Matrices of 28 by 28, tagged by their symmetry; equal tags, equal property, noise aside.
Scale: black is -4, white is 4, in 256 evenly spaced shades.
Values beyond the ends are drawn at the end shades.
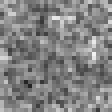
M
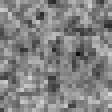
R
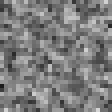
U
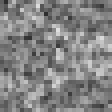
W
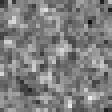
M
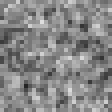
U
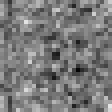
W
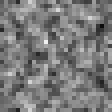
W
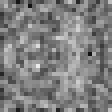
W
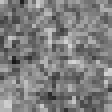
M
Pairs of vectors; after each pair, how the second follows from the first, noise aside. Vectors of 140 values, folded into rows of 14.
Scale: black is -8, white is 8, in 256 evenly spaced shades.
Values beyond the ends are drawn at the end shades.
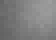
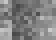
wrapped around, scaled up.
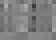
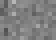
wrapped around, negated, partly zeroed.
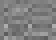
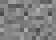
reversed, negated.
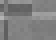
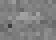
wrapped around, negated, partly zeroed.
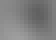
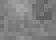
wrapped around, negated, partly zeroed.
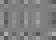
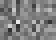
wrapped around, scaled up.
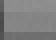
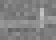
wrapped around, negated, partly zeroed.
